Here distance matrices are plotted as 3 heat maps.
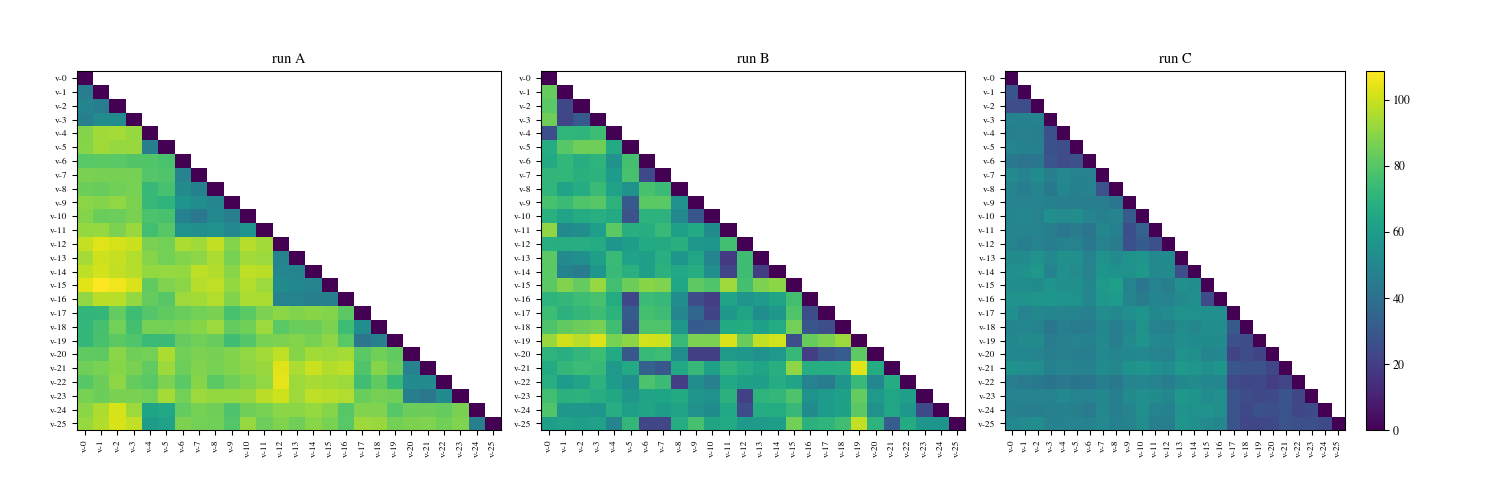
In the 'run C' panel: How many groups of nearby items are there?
7
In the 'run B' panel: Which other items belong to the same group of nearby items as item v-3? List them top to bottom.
v-1, v-2
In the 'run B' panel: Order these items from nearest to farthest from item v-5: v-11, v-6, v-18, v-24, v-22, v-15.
v-18, v-22, v-24, v-11, v-6, v-15
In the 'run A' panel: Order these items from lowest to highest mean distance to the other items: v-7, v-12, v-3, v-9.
v-9, v-7, v-3, v-12
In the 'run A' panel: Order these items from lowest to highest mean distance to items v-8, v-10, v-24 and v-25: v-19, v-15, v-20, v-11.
v-11, v-19, v-20, v-15
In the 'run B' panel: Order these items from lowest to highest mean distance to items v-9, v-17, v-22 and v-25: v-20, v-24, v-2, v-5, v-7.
v-20, v-5, v-24, v-7, v-2
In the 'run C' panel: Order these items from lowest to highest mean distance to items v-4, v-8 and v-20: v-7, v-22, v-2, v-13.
v-22, v-7, v-2, v-13
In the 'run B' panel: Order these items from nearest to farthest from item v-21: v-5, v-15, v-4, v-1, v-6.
v-6, v-4, v-5, v-1, v-15
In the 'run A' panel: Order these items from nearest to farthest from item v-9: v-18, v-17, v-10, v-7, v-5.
v-10, v-7, v-5, v-17, v-18
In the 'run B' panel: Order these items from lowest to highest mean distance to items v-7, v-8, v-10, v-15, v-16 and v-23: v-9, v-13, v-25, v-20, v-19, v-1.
v-20, v-9, v-25, v-13, v-1, v-19
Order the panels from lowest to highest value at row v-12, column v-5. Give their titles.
run C, run B, run A
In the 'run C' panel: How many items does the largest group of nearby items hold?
9
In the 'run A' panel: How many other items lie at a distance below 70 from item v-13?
4
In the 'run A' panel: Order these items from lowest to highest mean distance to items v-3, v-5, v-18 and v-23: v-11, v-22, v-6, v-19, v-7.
v-19, v-22, v-6, v-7, v-11
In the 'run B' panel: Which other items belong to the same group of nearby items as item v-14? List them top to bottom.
v-11, v-13
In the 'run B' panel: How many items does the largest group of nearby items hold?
7
